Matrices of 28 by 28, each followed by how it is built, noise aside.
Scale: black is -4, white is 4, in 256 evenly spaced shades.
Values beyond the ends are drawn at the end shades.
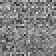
blocks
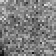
smooth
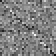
diagonal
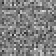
blocks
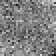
smooth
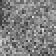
smooth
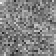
smooth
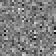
uneven columns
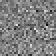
low rank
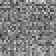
blocks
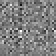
low rank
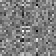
low rank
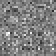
low rank
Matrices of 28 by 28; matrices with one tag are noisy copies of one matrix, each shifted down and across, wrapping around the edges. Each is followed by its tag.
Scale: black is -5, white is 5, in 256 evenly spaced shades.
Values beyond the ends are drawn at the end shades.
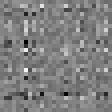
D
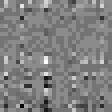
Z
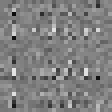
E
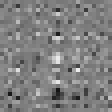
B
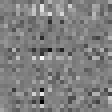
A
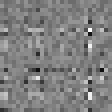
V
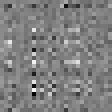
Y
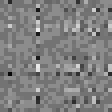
E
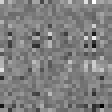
A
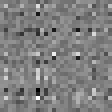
D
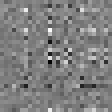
Y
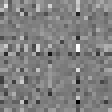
E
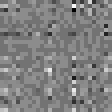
Y
